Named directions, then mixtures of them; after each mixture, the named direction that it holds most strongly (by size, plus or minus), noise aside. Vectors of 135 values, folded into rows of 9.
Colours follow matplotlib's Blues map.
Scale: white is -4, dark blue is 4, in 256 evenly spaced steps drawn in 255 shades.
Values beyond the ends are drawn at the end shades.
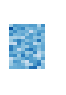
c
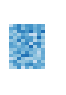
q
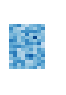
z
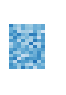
q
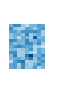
z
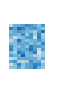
c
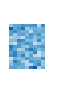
c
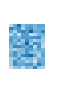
q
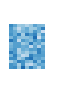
q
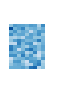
c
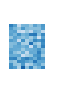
q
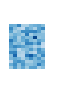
z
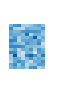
z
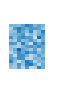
z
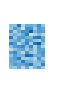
q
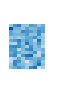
c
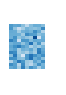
z
